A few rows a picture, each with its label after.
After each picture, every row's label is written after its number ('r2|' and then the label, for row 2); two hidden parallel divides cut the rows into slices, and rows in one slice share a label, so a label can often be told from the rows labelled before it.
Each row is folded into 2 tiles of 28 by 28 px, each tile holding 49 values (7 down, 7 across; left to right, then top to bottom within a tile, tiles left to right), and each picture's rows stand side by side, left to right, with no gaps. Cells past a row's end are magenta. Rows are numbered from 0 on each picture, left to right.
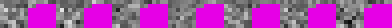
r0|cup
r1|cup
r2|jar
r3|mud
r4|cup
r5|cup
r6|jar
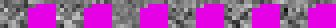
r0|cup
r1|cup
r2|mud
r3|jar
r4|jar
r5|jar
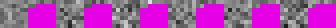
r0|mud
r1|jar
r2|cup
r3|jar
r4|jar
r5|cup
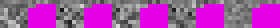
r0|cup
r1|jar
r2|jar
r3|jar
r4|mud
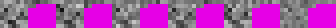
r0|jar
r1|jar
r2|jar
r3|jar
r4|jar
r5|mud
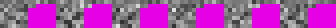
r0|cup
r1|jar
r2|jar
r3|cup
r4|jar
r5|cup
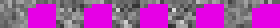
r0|mud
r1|cup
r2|cup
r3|cup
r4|mud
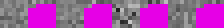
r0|mud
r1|mud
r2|jar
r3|mud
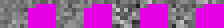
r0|mud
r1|mud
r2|cup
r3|cup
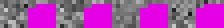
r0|cup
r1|cup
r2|mud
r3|jar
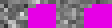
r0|cup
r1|mud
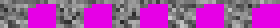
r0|jar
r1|jar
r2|jar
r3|cup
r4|cup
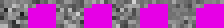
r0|jar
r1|cup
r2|jar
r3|mud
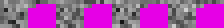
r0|jar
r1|jar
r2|jar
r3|jar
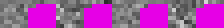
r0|mud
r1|cup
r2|mud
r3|cup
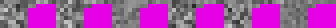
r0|cup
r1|cup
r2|mud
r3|cup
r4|jar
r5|mud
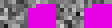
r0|cup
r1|jar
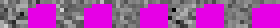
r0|jar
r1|cup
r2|mud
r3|jar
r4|mud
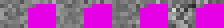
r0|mud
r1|mud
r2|mud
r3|cup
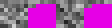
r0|cup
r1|jar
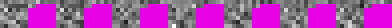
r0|cup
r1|cup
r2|jar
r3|jar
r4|jar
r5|cup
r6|cup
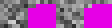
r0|cup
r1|jar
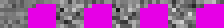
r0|mud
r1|jar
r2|jar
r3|cup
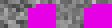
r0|cup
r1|mud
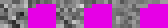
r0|jar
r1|jar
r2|mud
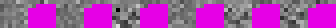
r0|mud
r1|mud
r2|jar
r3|mud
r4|jar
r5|jar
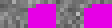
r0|mud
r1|mud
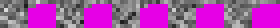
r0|cup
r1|cup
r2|jar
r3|cup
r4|cup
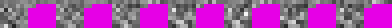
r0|jar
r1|cup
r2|cup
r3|cup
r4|cup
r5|cup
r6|cup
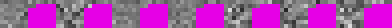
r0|mud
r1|jar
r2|mud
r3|mud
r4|cup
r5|jar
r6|cup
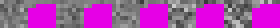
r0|mud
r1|mud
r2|mud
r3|jar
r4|cup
